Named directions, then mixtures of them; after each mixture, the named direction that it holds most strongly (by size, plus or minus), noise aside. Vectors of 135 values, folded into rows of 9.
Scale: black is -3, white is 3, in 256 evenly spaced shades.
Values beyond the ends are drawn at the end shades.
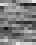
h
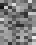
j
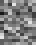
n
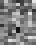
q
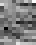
h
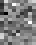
n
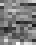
h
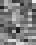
q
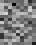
n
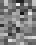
q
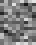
n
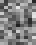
j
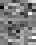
j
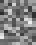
n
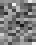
j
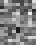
q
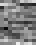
h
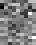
j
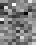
j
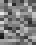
n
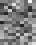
j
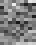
h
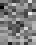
j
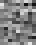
q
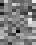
q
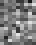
q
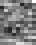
h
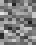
n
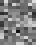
n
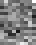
q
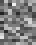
n
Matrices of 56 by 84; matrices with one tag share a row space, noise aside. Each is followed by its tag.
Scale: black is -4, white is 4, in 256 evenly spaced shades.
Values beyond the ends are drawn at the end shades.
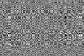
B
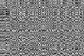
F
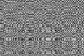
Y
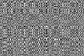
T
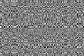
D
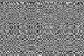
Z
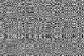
Y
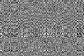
D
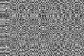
F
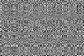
D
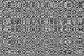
B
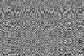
B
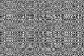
Y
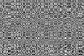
B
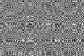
Y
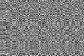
F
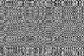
Y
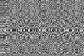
F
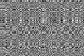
F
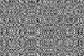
Z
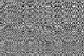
Y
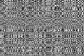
Y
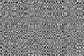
D
